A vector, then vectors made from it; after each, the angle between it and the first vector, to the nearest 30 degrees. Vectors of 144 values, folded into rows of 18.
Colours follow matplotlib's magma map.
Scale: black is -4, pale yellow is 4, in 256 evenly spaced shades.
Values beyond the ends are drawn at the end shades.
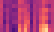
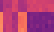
90 degrees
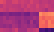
90 degrees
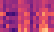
30 degrees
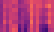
150 degrees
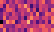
90 degrees
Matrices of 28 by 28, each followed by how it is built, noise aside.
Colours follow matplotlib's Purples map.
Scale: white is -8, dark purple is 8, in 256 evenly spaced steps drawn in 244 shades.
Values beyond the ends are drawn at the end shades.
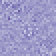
block diagonal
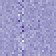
uneven columns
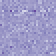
uneven rows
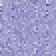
uneven columns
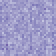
blocks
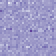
uneven rows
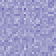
low rank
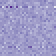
uneven rows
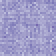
blocks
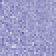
lower triangular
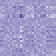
low rank
